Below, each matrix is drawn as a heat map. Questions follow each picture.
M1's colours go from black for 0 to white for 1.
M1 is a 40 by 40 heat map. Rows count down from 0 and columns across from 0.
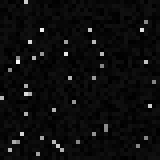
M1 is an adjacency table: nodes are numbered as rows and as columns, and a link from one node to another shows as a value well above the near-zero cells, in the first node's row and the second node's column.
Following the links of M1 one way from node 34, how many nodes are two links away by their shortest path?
4
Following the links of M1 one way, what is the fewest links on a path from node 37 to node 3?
7
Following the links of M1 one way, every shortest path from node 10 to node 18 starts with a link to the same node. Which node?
node 16
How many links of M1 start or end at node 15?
3
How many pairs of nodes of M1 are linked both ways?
2
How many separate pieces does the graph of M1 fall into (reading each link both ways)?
8
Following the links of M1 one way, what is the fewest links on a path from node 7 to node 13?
2
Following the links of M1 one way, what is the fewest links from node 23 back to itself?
3
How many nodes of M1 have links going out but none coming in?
8
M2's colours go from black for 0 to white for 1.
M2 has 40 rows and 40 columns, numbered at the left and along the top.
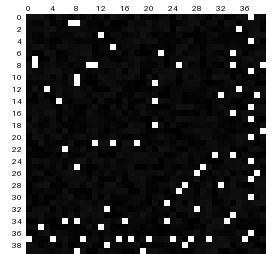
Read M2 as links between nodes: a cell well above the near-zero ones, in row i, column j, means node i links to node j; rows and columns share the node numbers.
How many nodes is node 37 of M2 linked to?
10
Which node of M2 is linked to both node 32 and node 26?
node 28
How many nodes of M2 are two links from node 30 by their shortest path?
9
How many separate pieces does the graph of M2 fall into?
4
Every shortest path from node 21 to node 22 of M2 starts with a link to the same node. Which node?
node 11
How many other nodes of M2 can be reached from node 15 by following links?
10
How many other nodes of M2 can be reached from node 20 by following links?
10
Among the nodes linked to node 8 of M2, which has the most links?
node 34
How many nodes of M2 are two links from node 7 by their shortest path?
1
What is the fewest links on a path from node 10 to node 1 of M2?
2
